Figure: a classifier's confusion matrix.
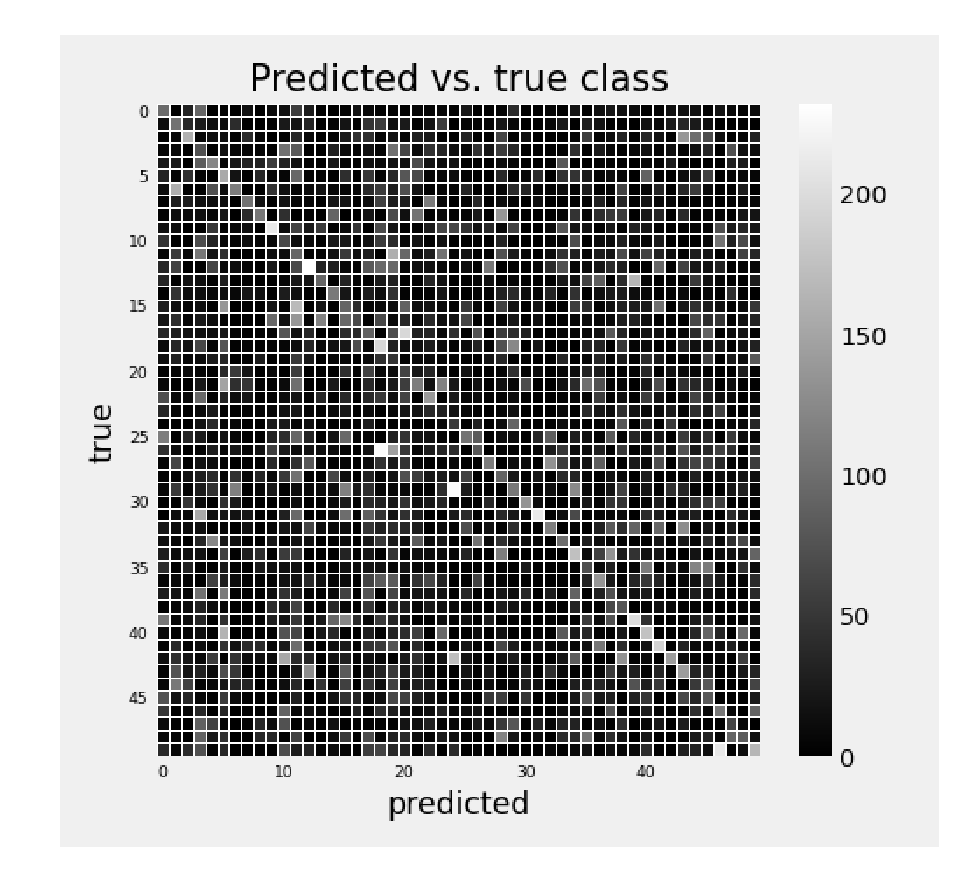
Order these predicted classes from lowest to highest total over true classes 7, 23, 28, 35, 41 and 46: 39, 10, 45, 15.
39, 15, 45, 10
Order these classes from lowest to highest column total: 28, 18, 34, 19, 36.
36, 34, 28, 18, 19
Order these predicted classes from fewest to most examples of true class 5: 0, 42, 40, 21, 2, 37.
42, 37, 0, 2, 21, 40
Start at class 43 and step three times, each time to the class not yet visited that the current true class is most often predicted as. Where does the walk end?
32
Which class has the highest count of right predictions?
12
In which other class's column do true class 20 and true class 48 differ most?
28
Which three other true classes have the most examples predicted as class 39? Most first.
13, 32, 44
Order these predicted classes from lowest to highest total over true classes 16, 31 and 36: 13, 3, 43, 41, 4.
43, 41, 4, 13, 3
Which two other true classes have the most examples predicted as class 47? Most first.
48, 3
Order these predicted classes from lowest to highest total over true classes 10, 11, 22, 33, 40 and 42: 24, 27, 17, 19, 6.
27, 6, 17, 24, 19
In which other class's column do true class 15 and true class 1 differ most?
11
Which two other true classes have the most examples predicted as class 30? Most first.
21, 45
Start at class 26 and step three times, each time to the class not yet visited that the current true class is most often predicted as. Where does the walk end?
24
